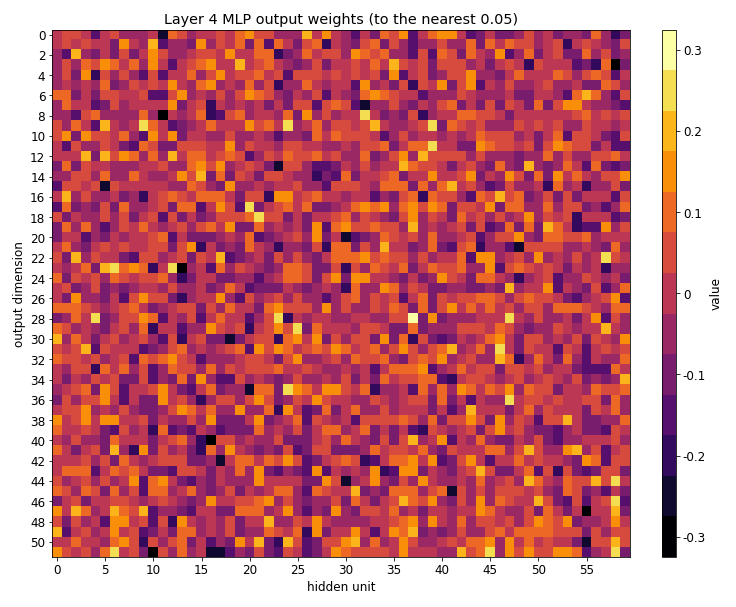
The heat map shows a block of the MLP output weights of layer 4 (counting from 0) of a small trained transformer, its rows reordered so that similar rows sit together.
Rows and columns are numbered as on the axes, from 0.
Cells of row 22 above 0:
27
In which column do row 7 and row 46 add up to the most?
50
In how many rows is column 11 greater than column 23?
24
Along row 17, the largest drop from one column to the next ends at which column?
21
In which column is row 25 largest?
47
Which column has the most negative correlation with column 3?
34
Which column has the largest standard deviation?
58
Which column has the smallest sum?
55
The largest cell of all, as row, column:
28, 37
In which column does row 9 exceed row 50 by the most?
9
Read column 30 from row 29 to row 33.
0 -0.05 0.1 -0.05 0
